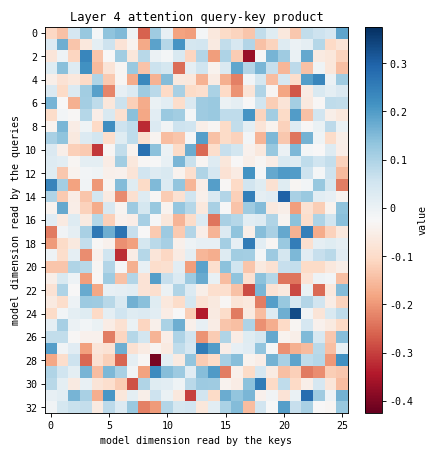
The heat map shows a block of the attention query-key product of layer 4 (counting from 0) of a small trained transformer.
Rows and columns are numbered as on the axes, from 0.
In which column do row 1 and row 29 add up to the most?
9
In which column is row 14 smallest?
6
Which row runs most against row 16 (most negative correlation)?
29
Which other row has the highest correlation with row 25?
1
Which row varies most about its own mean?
28
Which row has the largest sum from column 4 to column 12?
17
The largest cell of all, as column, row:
21, 24
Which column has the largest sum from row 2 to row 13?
3
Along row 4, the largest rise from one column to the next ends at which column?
8
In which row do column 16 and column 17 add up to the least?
2
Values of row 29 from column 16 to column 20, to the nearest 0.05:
-0.05 -0.1 0.05 -0.05 -0.15
